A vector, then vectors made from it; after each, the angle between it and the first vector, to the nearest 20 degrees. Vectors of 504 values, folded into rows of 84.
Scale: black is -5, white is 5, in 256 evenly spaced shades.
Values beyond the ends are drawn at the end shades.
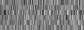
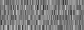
60 degrees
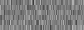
80 degrees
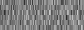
20 degrees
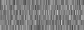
60 degrees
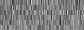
60 degrees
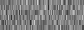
100 degrees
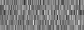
40 degrees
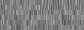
80 degrees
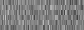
100 degrees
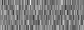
120 degrees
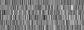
60 degrees
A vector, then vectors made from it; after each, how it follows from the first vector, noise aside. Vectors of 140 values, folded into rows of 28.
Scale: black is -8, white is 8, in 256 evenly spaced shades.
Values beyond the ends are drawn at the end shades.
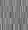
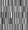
wrapped around, scaled up.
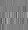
wrapped around, negated, partly zeroed.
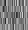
wrapped around, scaled up.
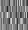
wrapped around, scaled up.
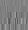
wrapped around, negated, partly zeroed.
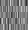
wrapped around, scaled up.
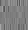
wrapped around, negated, partly zeroed.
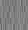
negated, shrunk.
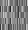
wrapped around, scaled up.
